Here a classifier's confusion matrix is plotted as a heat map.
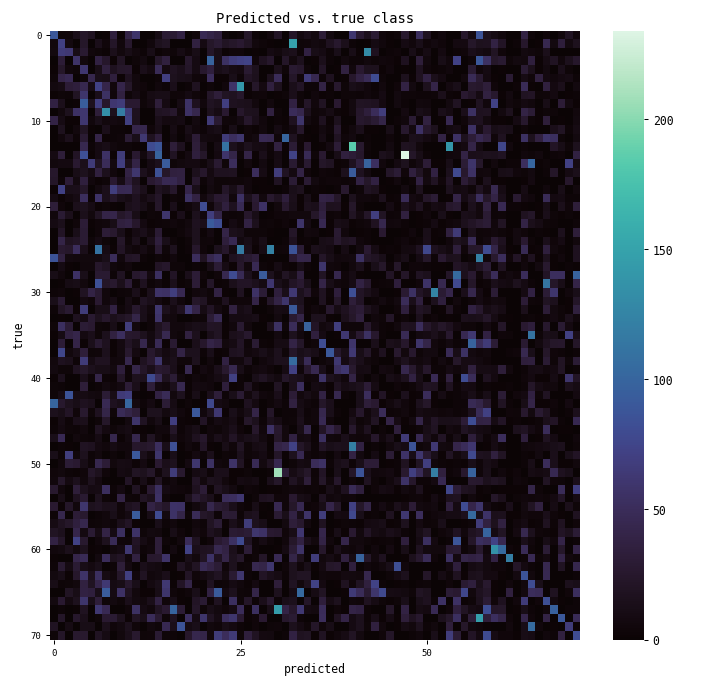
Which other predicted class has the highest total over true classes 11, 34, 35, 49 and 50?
56
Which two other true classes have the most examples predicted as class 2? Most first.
42, 49
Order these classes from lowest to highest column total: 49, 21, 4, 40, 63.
49, 63, 21, 40, 4
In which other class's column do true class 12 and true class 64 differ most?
31
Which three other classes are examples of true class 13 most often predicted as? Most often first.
40, 53, 23
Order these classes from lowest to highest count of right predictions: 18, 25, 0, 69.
18, 69, 0, 25
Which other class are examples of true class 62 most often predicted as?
46
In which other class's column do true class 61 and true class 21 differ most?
41
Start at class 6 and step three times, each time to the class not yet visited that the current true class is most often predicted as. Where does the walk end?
66
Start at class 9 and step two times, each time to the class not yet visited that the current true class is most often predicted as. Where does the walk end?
4
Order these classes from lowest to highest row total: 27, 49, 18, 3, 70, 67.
27, 18, 49, 70, 3, 67
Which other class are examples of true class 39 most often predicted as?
32
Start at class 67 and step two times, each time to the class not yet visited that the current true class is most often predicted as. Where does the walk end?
51
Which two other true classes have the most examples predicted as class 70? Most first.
28, 53
